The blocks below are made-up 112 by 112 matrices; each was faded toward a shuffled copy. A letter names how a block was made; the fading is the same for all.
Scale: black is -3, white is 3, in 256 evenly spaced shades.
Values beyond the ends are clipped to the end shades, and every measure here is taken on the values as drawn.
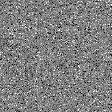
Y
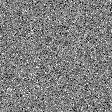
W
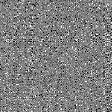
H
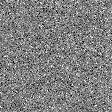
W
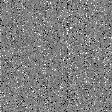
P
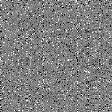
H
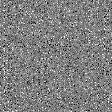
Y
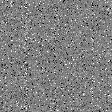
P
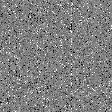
P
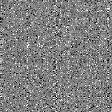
H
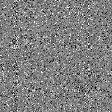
Y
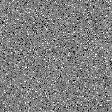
Y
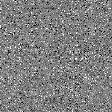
Y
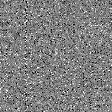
Y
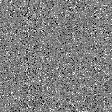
Y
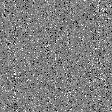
P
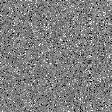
Y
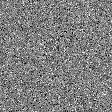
W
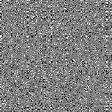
H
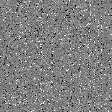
P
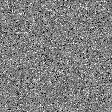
W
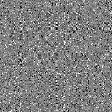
H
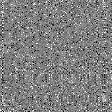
H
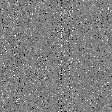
P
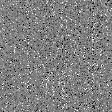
P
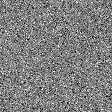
W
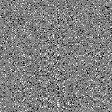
H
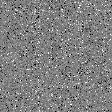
P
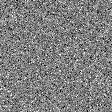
W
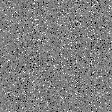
P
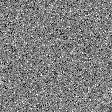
W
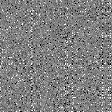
H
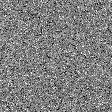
W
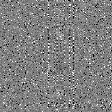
H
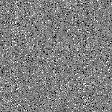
Y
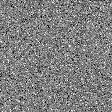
W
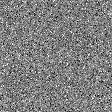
W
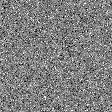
W
